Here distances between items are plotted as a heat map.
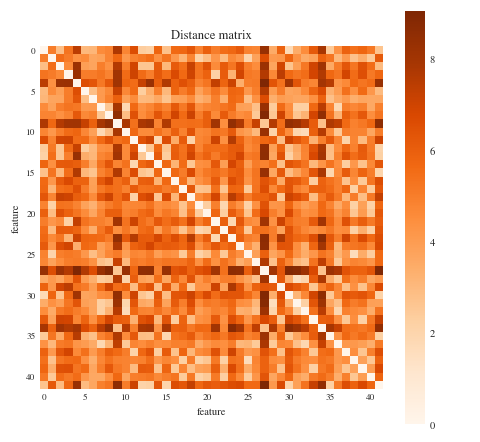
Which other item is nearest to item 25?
38
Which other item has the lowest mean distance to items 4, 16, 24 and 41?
36
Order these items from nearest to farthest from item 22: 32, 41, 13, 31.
32, 31, 13, 41
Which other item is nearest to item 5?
12
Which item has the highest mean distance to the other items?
27
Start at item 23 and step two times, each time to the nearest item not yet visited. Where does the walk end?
3
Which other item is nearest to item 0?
30
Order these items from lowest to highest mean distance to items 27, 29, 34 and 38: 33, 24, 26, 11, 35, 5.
11, 33, 5, 26, 35, 24
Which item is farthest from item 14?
23
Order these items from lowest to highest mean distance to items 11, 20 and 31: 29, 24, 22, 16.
22, 29, 16, 24
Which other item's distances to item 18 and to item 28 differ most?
31
